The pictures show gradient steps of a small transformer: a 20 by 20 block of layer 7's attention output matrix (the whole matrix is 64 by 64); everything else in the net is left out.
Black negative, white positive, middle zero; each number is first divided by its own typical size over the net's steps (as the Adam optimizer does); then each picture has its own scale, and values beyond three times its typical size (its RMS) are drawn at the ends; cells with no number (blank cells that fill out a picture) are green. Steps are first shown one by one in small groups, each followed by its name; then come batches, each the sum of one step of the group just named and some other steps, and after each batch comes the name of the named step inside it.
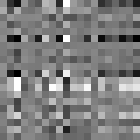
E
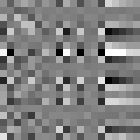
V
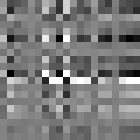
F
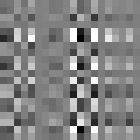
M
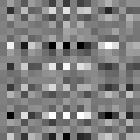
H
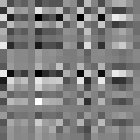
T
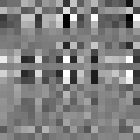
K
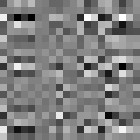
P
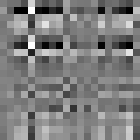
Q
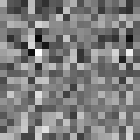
Q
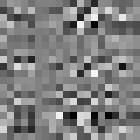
P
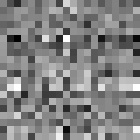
E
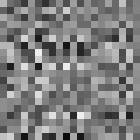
H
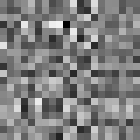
M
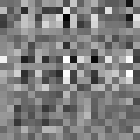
K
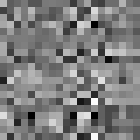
V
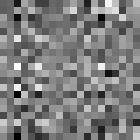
P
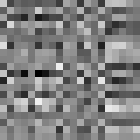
T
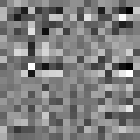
P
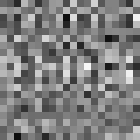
K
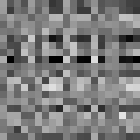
F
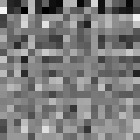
Q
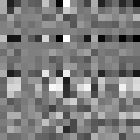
E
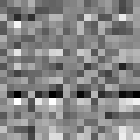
P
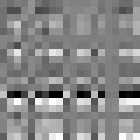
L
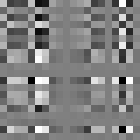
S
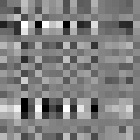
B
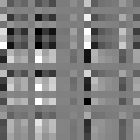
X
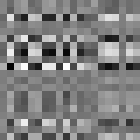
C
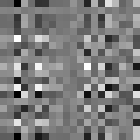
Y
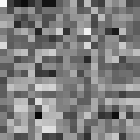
X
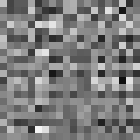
S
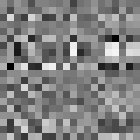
C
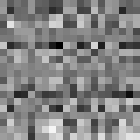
L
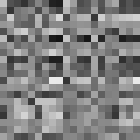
L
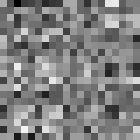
Y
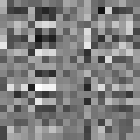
X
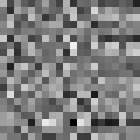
C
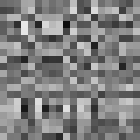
B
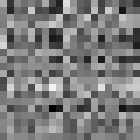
X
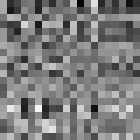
B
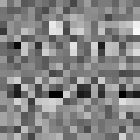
L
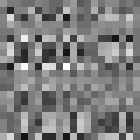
C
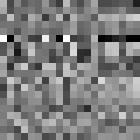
C
